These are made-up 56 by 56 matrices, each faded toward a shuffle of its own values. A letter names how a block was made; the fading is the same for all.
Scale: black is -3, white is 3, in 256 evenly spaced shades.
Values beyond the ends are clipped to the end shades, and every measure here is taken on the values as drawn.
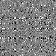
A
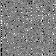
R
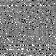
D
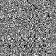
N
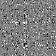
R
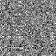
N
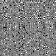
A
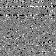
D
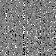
R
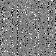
R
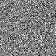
N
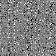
R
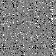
R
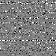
D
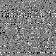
D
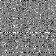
D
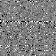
D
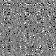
A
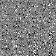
R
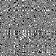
A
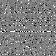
D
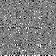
D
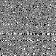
D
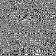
D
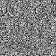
N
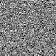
N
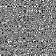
D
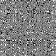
A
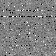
D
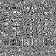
A
